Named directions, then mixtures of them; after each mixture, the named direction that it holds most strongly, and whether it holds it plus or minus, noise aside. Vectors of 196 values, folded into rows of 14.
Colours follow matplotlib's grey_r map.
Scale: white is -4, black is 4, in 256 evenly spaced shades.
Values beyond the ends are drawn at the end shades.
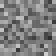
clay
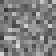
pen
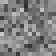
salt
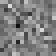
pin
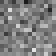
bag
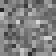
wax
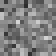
wax, plus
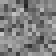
salt, plus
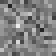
pin, minus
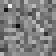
pin, plus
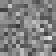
wax, plus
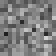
bag, plus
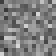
pen, plus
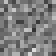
bag, plus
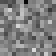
bag, plus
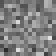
clay, minus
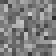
pin, minus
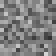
clay, plus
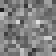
wax, plus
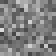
salt, minus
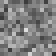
salt, plus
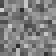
clay, minus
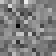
pin, plus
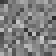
salt, minus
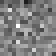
bag, plus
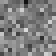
salt, plus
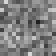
wax, minus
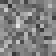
pin, minus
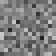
pen, minus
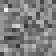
pen, minus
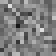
pin, plus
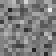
bag, minus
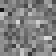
wax, plus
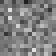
bag, plus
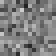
salt, plus
